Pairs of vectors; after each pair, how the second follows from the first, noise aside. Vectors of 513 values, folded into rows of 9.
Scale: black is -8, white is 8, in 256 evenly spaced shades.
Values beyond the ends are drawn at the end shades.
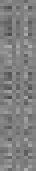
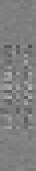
negated, partly zeroed.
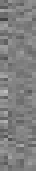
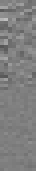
negated, partly zeroed.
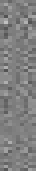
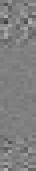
negated, partly zeroed.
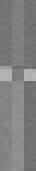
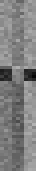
negated, scaled up.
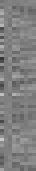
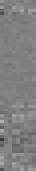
negated, partly zeroed.
